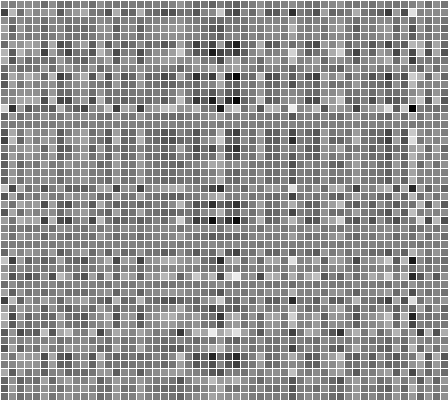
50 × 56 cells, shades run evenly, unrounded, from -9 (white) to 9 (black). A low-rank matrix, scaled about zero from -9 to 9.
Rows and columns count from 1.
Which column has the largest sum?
30
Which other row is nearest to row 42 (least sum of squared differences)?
48
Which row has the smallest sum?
35
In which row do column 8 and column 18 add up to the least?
42
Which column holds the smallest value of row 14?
37
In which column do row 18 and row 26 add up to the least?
52
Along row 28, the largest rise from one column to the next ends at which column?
54
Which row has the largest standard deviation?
14
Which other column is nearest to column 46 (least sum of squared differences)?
38
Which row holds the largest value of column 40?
10
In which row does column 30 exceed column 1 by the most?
28
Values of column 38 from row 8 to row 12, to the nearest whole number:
0 0 0 0 0
